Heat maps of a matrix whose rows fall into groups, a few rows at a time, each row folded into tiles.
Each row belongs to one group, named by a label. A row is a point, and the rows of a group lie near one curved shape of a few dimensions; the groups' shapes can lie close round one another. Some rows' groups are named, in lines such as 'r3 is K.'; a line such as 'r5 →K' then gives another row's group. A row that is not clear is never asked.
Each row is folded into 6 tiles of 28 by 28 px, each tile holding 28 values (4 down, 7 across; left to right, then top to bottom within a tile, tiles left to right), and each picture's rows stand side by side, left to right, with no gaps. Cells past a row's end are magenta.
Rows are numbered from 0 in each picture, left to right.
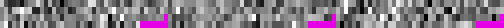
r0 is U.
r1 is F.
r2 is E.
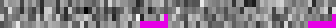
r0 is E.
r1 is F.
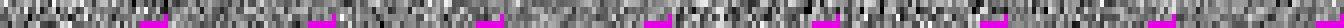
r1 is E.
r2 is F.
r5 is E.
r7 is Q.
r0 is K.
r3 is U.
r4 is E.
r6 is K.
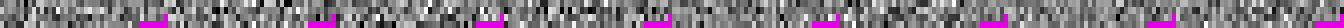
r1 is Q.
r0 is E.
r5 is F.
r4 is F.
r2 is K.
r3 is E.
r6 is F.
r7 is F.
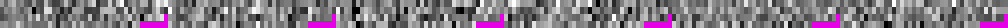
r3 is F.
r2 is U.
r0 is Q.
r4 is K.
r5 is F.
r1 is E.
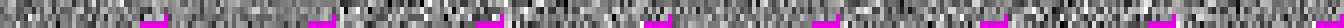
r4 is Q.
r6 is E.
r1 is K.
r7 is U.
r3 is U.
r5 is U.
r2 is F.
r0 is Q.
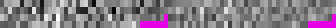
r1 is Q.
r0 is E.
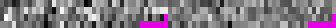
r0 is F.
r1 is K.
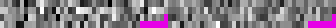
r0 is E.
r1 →F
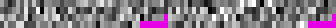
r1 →E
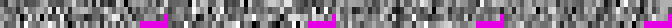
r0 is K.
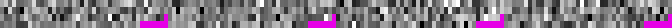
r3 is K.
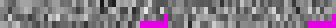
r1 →K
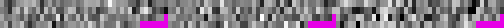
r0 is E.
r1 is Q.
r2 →E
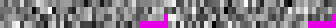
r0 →K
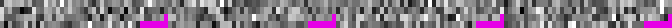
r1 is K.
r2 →K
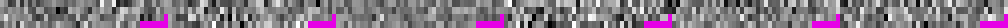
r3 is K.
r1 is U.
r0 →Q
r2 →Q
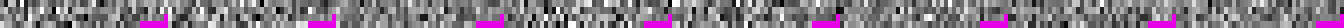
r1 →E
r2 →E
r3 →K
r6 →K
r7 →F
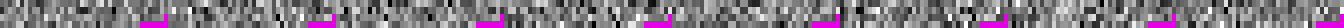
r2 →F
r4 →F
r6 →F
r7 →K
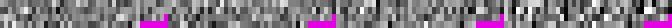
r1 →K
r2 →E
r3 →E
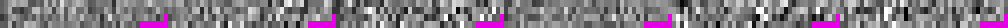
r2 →U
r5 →E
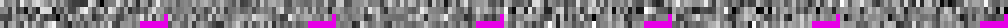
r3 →E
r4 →F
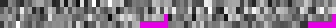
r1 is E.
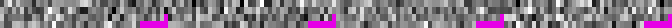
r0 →F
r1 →K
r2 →E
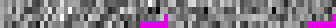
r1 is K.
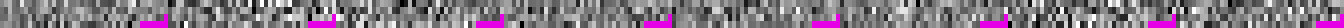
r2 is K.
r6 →K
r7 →F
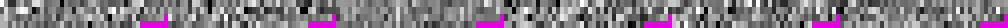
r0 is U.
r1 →E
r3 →F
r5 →U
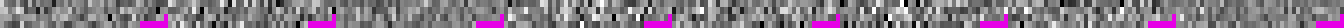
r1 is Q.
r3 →F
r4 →U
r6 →F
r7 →E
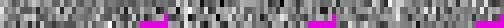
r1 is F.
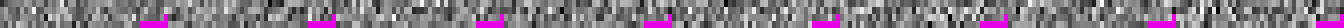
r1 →Q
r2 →E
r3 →E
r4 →F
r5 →U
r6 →E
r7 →E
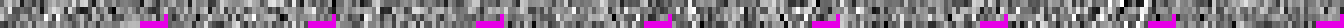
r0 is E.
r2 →E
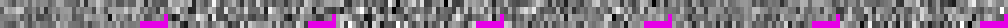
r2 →Q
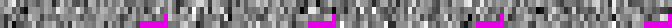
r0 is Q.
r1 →E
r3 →F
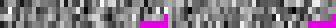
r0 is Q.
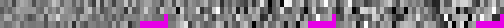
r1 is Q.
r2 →U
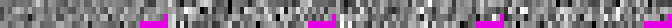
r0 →U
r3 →F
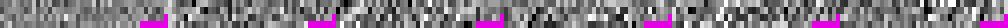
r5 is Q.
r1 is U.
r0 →K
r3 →K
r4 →F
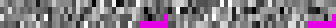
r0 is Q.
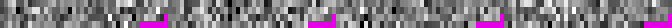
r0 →U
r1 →U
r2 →Q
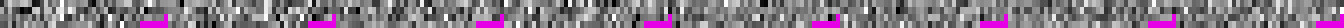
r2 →F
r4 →F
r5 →Q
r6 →F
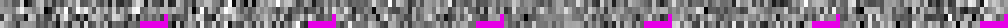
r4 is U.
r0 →E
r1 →Q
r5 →U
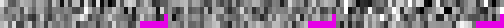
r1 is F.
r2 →E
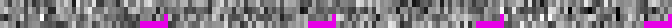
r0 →K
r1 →E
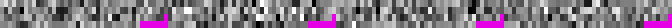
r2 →E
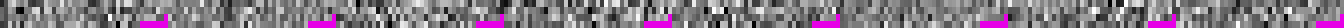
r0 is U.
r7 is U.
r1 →F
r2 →K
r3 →Q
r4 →K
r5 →U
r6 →Q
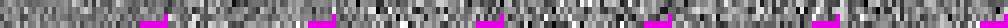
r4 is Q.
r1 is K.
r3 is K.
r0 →K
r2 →K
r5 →U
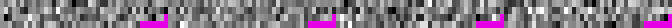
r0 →Q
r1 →F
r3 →F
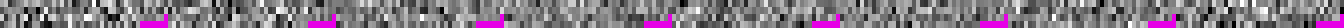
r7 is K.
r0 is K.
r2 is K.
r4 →E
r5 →K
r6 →E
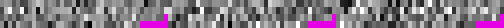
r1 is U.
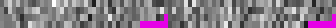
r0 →F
